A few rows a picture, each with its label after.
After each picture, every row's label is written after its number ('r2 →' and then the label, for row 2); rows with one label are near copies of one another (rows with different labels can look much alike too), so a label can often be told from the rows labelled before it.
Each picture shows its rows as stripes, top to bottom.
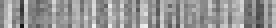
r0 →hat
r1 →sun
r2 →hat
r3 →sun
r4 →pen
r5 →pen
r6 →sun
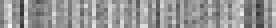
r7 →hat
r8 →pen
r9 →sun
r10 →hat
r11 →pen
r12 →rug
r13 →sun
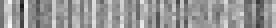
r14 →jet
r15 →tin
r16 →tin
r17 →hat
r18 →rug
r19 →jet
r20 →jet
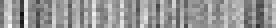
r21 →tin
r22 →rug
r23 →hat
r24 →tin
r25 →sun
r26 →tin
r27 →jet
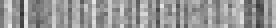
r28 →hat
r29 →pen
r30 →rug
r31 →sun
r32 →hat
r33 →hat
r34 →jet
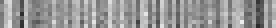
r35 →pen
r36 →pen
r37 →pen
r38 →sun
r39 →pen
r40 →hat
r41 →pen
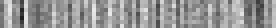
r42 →pen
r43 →rug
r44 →sun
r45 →hat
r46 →tin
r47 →hat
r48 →rug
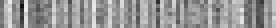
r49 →rug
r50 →tin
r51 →hat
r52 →sun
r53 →hat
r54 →hat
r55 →rug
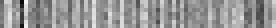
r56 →tin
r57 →tin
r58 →rug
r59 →sun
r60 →sun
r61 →rug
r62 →tin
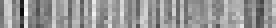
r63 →tin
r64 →tin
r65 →tin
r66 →tin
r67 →sun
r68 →jet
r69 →hat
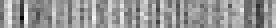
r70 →sun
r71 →pen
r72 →hat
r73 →jet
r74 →tin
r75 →rug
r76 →pen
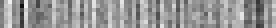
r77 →jet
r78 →tin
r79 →pen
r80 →hat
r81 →hat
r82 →sun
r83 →pen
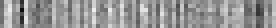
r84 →tin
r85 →jet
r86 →sun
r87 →pen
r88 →tin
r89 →tin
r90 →pen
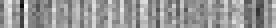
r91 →sun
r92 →tin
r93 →jet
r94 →pen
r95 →sun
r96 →rug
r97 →hat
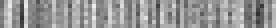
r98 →jet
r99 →rug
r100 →hat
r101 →pen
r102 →sun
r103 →pen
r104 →hat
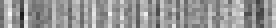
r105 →pen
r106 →hat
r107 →rug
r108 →sun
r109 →tin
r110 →hat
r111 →rug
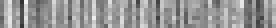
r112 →hat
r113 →hat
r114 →jet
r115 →jet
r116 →rug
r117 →jet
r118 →sun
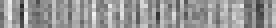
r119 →jet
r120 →sun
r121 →pen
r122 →rug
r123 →rug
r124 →hat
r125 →sun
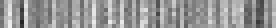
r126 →rug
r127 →rug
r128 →sun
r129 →rug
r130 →sun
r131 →sun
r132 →jet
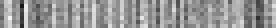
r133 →pen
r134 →tin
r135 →rug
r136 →tin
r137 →jet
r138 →hat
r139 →sun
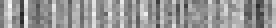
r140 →rug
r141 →jet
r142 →jet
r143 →sun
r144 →hat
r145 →tin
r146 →rug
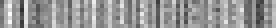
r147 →rug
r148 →jet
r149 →hat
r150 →jet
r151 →rug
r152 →jet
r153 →hat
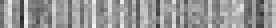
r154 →rug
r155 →hat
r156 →hat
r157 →rug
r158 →tin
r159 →tin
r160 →rug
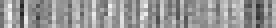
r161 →sun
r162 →sun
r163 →pen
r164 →sun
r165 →jet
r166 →rug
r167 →jet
